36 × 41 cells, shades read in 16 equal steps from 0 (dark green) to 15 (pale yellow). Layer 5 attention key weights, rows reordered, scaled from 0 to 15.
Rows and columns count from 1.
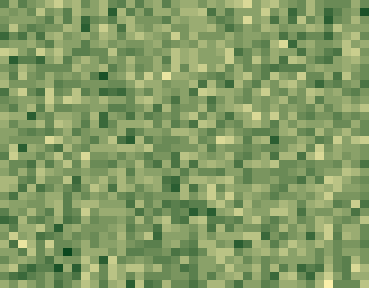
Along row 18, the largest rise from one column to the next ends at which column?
16
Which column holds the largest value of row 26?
40
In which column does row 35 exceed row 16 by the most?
10
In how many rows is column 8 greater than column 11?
13
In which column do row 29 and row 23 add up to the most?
37
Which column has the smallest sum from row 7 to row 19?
12
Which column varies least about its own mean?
11
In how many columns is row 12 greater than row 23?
18
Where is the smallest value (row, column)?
32, 8
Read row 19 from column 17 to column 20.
11 6 6 7
